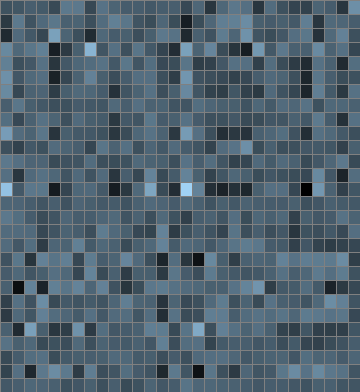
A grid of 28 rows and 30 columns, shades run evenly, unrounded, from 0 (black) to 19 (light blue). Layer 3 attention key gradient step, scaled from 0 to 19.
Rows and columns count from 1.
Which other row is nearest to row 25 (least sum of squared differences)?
15
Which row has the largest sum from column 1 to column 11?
19
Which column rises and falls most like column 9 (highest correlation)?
20
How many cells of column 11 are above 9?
8
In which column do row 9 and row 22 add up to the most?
4
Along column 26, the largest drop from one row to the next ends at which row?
14
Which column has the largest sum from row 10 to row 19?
1
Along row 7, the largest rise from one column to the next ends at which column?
27
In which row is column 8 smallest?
3
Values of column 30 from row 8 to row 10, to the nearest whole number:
9 10 7
